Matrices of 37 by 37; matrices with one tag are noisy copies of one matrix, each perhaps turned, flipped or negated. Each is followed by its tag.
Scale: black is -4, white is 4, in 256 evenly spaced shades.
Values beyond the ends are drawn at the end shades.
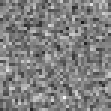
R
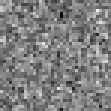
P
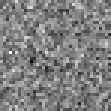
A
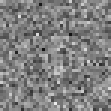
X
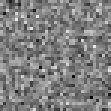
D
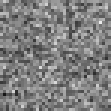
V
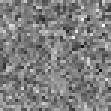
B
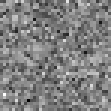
V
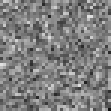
B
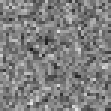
A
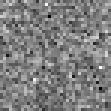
V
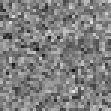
B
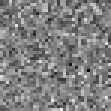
A
